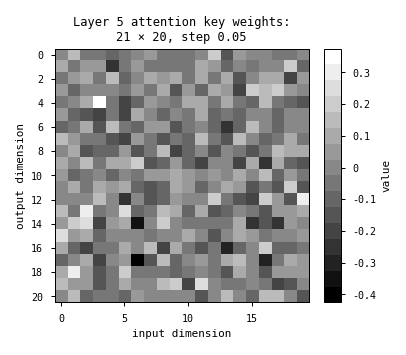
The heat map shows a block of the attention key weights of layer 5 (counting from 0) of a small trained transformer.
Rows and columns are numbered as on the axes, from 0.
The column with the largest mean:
0
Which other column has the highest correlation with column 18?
14
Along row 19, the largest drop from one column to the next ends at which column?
10
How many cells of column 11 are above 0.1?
2
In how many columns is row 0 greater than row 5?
9
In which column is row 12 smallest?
5
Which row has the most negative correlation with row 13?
20
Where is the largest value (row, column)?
4, 3
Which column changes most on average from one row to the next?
6
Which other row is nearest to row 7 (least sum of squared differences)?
1
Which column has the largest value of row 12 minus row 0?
19
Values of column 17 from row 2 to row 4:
0.1 0.2 -0.05
